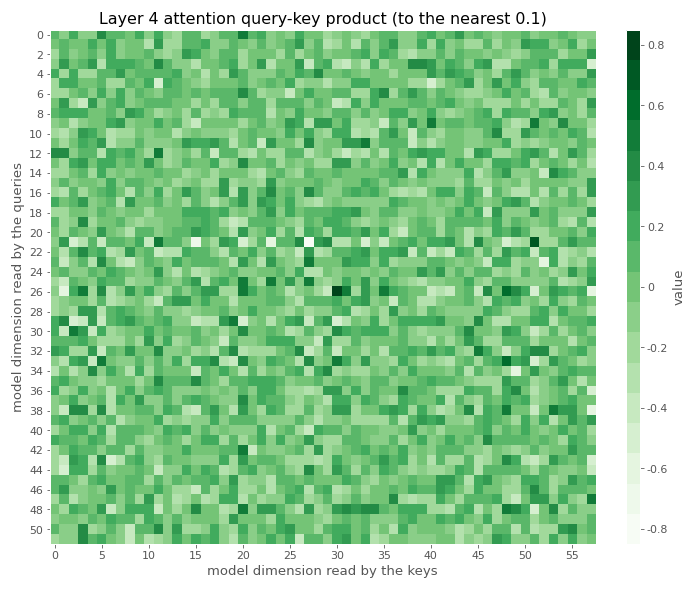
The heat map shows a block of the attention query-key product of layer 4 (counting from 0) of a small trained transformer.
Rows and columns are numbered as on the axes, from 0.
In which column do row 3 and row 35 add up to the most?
11
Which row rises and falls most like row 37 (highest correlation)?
48
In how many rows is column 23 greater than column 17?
24
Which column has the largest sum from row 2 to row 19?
3
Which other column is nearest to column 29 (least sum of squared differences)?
45
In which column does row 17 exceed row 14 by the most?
22
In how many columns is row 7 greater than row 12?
23
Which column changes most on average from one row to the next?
27
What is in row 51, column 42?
0
